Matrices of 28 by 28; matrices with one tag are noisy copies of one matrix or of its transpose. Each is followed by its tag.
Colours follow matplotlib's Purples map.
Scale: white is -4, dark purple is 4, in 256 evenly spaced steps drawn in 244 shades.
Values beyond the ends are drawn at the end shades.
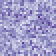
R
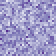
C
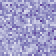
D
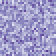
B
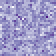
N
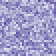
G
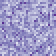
C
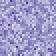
B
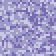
C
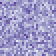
G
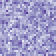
C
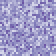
C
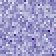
B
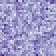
N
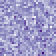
B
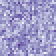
R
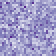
R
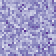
G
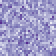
R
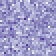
R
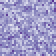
G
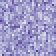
R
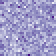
D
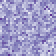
N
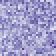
C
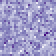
N
